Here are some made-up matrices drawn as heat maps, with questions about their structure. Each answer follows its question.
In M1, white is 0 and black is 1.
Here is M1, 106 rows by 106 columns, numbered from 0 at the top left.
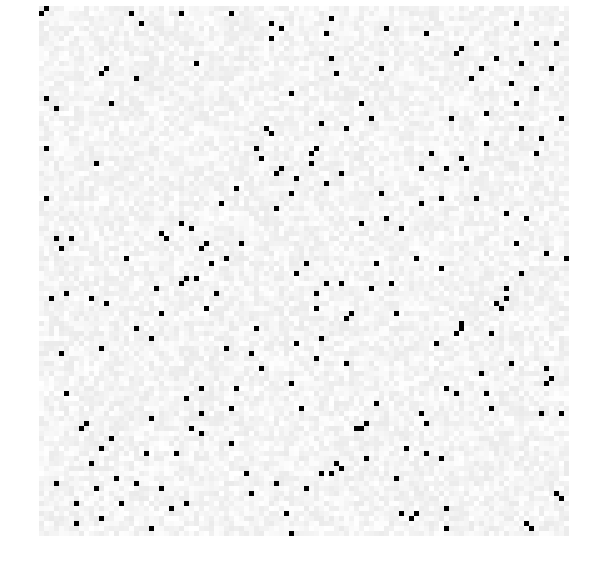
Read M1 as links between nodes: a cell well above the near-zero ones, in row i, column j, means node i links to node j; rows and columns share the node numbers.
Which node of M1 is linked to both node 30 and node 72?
node 44
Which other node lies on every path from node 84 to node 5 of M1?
node 64
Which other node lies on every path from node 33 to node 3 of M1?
node 95
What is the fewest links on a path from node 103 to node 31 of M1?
5
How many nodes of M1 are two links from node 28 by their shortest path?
7
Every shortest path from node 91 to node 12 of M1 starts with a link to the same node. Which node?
node 59
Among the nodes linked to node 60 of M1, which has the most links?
node 55
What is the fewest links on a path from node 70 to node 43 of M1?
3
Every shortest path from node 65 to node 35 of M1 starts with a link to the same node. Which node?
node 83
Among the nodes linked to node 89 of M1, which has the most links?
node 77
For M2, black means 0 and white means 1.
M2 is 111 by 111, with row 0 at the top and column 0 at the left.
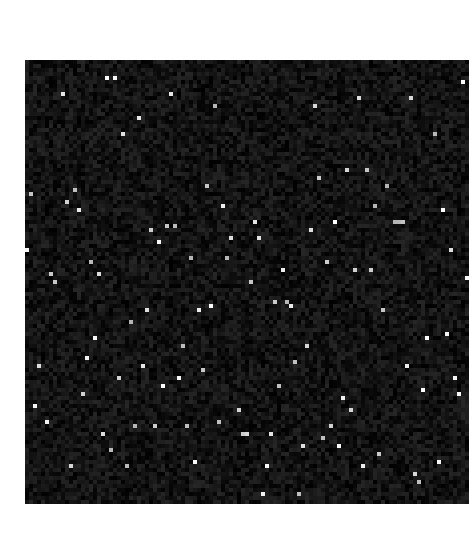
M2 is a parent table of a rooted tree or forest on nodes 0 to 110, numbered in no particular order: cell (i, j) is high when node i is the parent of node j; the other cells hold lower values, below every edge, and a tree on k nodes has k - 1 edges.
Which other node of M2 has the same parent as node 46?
66
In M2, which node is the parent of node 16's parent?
49
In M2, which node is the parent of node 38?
79
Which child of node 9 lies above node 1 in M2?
96
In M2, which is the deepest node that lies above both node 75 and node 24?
36
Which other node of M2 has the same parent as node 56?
7
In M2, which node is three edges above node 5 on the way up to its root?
42
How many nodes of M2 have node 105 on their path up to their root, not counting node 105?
2
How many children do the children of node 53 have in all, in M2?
2
